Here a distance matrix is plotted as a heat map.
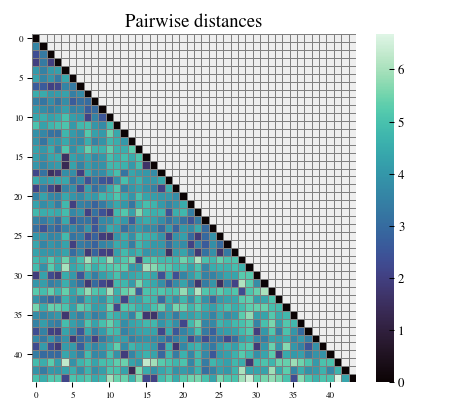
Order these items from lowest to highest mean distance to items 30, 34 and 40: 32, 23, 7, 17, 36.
17, 23, 36, 7, 32
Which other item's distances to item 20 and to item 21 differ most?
36
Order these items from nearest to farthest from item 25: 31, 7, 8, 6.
31, 7, 8, 6
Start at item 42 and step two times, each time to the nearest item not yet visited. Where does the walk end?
23
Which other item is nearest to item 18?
27
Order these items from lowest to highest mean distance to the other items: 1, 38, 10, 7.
38, 1, 7, 10
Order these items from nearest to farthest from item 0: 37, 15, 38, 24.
37, 24, 38, 15
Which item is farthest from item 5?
43
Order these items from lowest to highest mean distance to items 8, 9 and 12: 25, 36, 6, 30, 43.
25, 6, 30, 36, 43
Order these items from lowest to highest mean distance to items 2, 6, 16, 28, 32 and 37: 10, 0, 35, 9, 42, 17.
17, 0, 35, 9, 42, 10
